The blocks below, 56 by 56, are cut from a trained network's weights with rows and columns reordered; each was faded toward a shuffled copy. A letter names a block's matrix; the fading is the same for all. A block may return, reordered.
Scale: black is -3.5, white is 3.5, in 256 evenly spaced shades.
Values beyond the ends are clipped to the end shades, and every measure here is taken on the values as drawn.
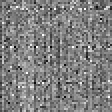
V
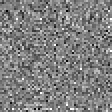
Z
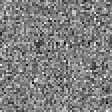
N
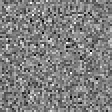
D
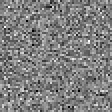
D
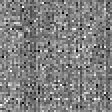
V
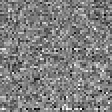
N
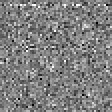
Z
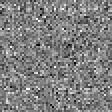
N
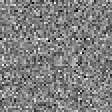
N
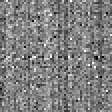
V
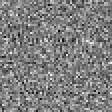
N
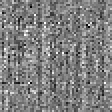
V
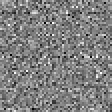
Z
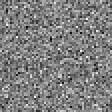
D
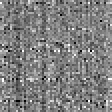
V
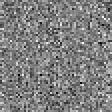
D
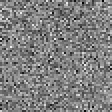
N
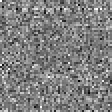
N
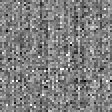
V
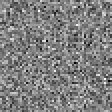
N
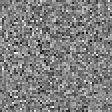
N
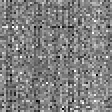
V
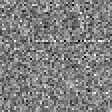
N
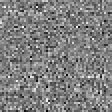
Z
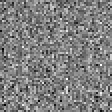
D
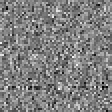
N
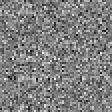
N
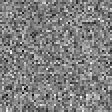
N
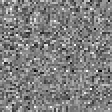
Z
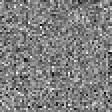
D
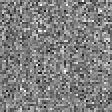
D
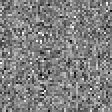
D
